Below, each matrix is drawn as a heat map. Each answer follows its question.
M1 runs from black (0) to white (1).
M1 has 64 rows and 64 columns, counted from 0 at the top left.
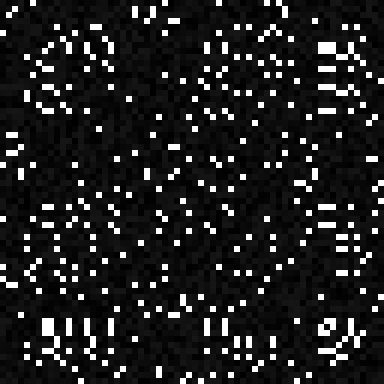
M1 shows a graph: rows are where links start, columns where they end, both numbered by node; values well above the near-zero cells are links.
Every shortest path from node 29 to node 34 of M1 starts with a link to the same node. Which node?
node 40
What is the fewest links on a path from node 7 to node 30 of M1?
3
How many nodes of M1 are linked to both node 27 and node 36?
4
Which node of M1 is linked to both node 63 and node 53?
node 49
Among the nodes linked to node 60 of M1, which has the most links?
node 55
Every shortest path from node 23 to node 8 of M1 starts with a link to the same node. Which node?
node 50
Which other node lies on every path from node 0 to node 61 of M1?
node 12
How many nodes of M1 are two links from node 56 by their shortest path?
5
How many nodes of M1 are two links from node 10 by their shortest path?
6
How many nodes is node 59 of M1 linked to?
8
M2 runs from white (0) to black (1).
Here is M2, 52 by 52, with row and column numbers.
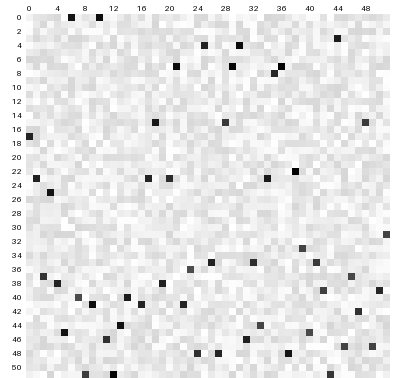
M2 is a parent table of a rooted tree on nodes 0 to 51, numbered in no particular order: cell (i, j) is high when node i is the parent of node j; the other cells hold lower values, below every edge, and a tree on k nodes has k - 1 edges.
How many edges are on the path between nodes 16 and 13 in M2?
8
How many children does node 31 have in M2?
1
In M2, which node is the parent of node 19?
38
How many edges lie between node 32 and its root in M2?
8
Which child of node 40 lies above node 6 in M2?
7
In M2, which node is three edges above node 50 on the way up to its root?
44
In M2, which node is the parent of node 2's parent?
48
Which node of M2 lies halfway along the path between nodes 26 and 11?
51
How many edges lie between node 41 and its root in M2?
8
